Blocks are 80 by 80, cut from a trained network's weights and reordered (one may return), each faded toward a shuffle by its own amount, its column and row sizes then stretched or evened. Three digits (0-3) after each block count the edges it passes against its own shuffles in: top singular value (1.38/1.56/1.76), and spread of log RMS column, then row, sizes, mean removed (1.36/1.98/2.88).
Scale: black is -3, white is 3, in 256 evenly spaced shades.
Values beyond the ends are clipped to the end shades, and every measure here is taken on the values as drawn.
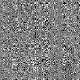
3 3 2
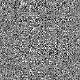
2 2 2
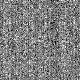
2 0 1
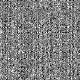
3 1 2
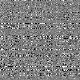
3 2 3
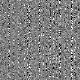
0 3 0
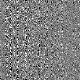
3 3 1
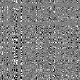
3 3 3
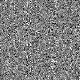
0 2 0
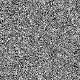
1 1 0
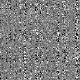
2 3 2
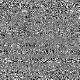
0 1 3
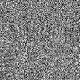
2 1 0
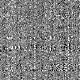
2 2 2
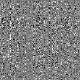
1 3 2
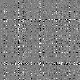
2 3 3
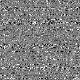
0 0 3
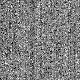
1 1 0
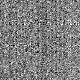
2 0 2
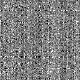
3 1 2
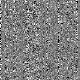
1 3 1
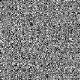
3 2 2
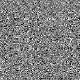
3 1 2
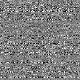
2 1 3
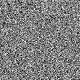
0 0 0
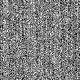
2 1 0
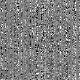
0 3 1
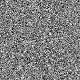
2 0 0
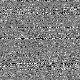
1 0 3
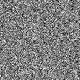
1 0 0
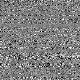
0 0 3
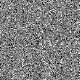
0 2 0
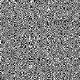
3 3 2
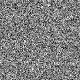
2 0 0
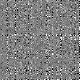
1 3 2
